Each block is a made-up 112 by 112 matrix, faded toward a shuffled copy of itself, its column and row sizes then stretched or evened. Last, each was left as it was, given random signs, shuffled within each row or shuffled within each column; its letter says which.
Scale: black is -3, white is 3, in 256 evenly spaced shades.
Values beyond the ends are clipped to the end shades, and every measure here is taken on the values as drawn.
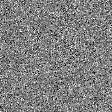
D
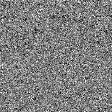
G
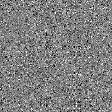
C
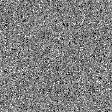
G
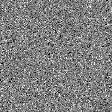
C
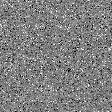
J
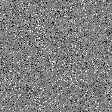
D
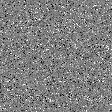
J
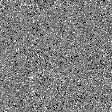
G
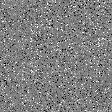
D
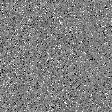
D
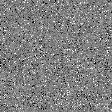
G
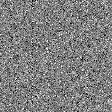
D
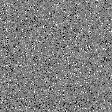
D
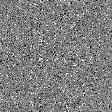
C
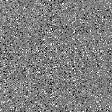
C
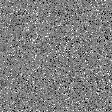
G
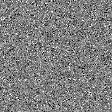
G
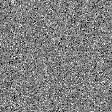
D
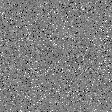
J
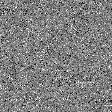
J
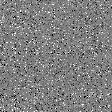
G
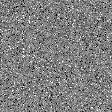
D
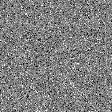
D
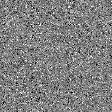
G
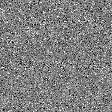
J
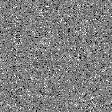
C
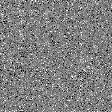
C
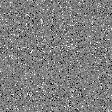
G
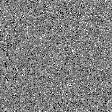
G
